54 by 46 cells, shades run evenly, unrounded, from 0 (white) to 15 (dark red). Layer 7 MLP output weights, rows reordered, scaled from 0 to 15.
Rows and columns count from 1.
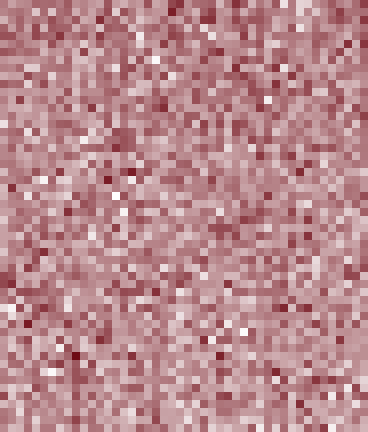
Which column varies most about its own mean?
17
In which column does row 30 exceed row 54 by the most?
33
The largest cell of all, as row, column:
45, 10
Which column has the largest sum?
14
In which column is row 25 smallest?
15
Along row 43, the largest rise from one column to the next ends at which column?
28
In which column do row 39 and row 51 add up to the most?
38
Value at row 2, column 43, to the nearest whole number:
12
